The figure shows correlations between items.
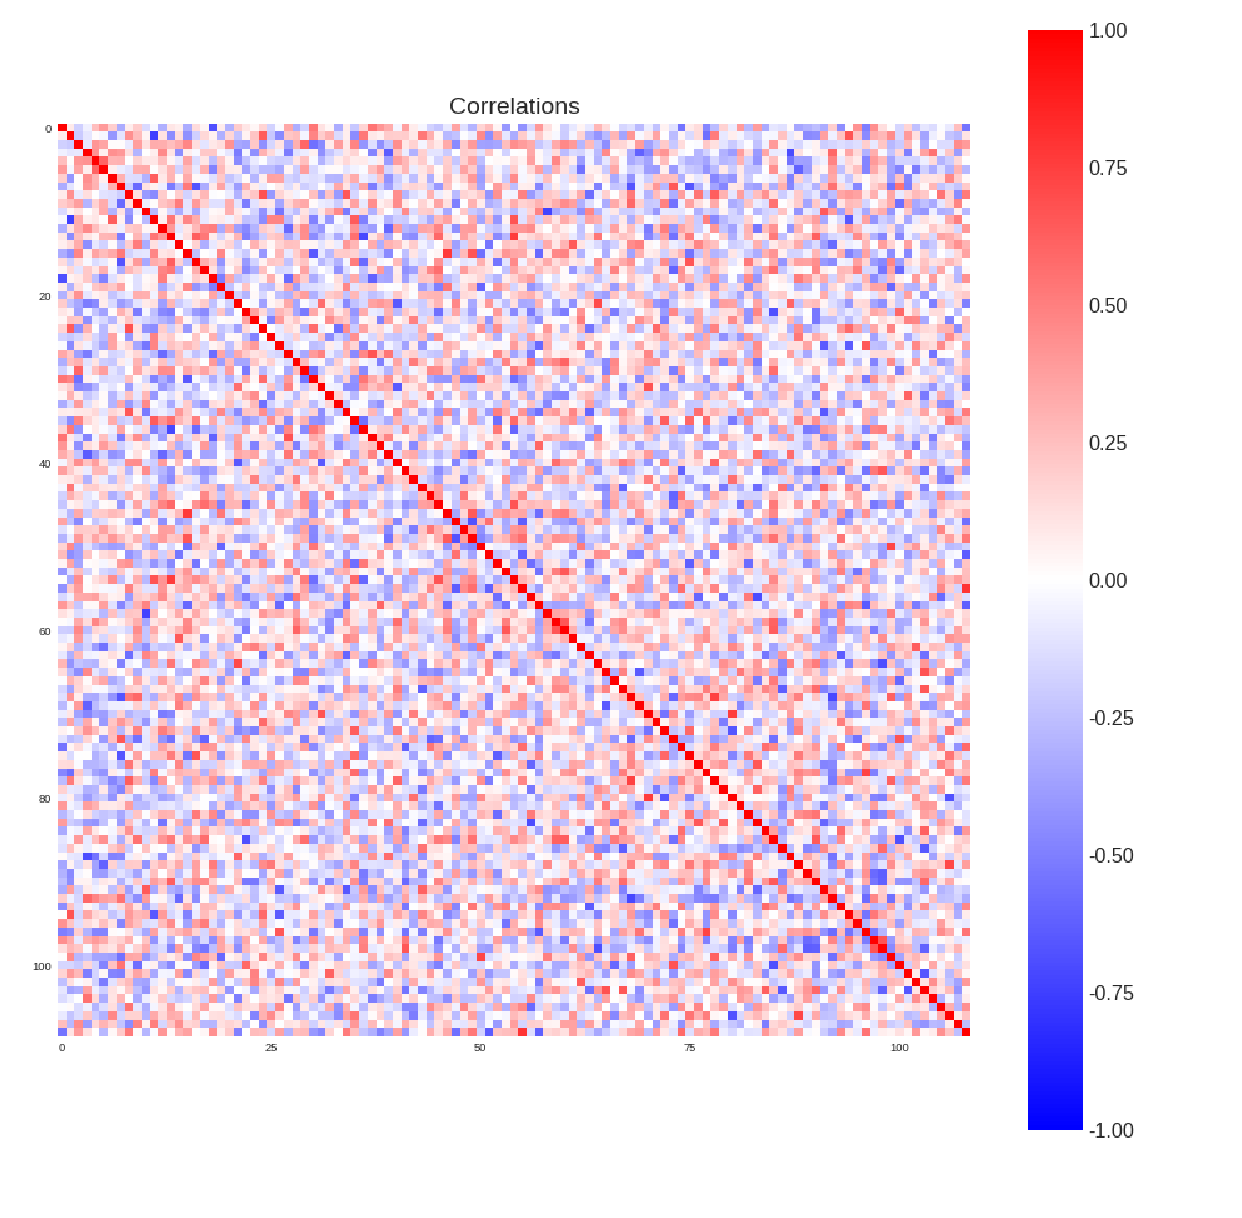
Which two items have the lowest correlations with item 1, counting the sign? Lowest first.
11, 77
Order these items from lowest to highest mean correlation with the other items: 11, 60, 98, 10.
10, 98, 11, 60
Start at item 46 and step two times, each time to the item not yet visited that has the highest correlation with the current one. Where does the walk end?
49
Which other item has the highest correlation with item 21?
64
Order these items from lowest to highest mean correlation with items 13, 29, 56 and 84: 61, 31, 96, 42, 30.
30, 31, 42, 61, 96
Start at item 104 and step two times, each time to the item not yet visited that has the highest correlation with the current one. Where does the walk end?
92
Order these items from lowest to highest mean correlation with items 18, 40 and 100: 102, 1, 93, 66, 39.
39, 66, 1, 93, 102
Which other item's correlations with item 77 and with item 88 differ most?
24
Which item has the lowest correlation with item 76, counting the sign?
56
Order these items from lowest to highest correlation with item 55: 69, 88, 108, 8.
88, 69, 8, 108
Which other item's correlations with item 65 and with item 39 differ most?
3
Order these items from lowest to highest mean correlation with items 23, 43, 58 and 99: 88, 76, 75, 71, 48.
48, 75, 76, 88, 71
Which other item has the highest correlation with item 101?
32
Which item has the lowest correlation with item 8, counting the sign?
63
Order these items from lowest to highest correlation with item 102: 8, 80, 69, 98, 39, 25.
98, 25, 39, 69, 8, 80
